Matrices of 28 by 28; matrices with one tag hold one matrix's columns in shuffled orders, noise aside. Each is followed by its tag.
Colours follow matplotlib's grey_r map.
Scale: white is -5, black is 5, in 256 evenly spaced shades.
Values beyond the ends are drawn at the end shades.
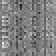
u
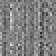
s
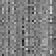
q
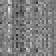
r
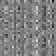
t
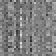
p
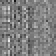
t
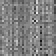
q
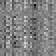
u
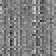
q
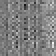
u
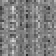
t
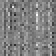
s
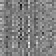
u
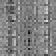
q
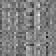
s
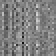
s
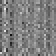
r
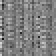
u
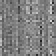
q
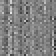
q
